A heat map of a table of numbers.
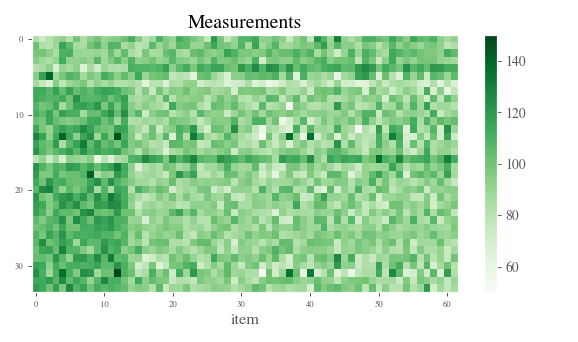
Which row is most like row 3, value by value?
1
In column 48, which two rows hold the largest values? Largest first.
4, 5
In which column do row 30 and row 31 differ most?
37
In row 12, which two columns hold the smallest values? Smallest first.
47, 33
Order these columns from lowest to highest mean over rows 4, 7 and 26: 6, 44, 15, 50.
50, 15, 6, 44
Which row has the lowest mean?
6
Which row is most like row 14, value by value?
9
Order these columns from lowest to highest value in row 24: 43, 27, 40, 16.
16, 43, 40, 27
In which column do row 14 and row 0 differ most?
7
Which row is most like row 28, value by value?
32
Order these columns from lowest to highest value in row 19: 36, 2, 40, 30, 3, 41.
40, 36, 30, 41, 3, 2
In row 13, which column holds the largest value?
12
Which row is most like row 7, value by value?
33
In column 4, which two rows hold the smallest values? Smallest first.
16, 6
